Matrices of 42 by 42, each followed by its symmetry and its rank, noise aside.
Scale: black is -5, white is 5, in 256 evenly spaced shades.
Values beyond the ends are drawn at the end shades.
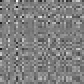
no symmetry, rank two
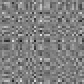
antisymmetric, rank two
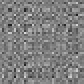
symmetric, rank two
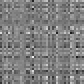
antisymmetric, rank two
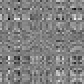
no symmetry, rank two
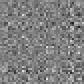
no symmetry, rank three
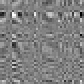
no symmetry, rank two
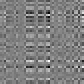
no symmetry, rank one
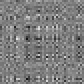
no symmetry, rank three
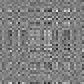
no symmetry, rank two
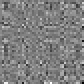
no symmetry, rank three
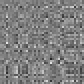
no symmetry, rank three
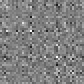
symmetric, rank three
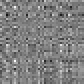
antisymmetric, rank two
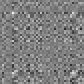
symmetric, rank three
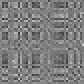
symmetric, rank one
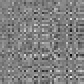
no symmetry, rank two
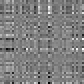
antisymmetric, rank two
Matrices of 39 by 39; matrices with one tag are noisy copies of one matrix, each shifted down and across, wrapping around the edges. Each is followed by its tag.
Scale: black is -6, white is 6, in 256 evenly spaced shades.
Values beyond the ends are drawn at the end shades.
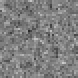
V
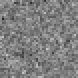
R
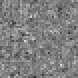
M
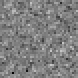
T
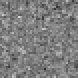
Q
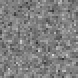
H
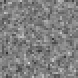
Q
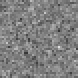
T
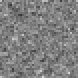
T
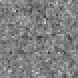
R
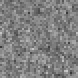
R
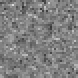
V
